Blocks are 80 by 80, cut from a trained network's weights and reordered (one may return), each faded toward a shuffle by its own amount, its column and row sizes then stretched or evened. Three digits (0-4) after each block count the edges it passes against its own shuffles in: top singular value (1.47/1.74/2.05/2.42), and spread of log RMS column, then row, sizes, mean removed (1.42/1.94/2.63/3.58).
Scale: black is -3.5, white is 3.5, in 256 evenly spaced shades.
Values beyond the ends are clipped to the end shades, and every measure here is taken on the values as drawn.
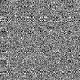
3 1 2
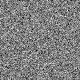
0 0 0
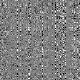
2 4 2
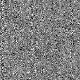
2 2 0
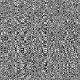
4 3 2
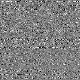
1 0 3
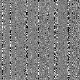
3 4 0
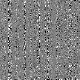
0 4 1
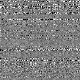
2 0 4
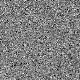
0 0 1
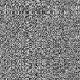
4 2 1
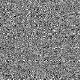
2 1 2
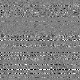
4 0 4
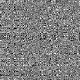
3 2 3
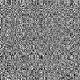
4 2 2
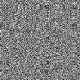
4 2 0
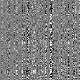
3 4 2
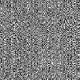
3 3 1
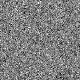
1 1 0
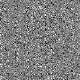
0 3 1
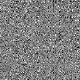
1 3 2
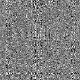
3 3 1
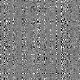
3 4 2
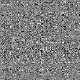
1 2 3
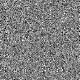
0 2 1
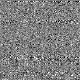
1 1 3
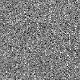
1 2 0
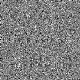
2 1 0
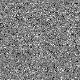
0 0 2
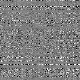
2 2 4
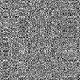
4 1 2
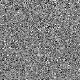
1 1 2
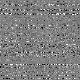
0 1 4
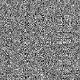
2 2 1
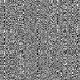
4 3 0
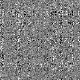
2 3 2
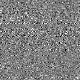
1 0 3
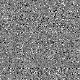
0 1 2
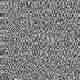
4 0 0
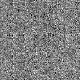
1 2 0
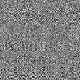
4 0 3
